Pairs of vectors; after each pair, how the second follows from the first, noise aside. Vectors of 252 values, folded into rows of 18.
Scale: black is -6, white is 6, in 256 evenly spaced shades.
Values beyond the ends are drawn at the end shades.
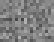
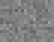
wrapped around, shrunk.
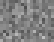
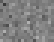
wrapped around, negated, partly zeroed.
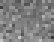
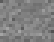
wrapped around, shrunk.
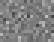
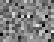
negated, scaled up.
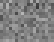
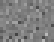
reversed, partly zeroed.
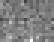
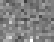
copied.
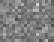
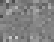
reversed, partly zeroed.
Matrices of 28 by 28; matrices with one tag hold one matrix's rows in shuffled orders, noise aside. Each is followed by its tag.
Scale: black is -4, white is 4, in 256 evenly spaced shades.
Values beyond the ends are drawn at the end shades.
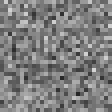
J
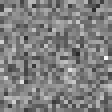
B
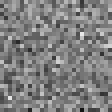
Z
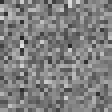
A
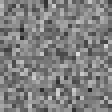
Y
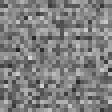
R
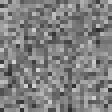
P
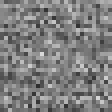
R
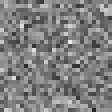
B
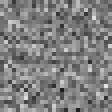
J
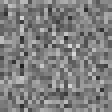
A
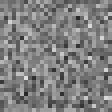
J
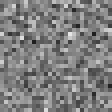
B
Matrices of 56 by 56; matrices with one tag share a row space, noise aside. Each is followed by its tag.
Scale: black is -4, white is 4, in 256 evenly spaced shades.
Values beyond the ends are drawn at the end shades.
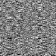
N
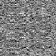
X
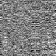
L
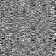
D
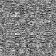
X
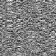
N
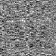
X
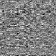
X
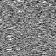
N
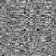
X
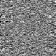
D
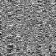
N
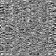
D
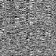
X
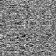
X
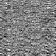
L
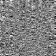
D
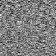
N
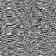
N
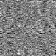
N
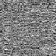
L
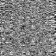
D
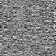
L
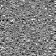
D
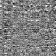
L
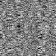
N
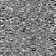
D
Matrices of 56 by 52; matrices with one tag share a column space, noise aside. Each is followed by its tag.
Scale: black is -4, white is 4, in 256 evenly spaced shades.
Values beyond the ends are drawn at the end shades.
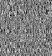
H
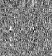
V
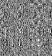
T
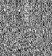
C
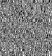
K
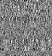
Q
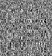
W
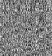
C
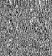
V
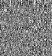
V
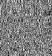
K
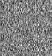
C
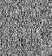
T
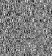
K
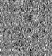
C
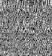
V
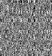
K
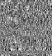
Q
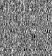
C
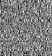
K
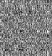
K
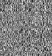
C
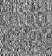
C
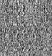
C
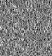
V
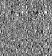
H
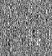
T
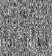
T
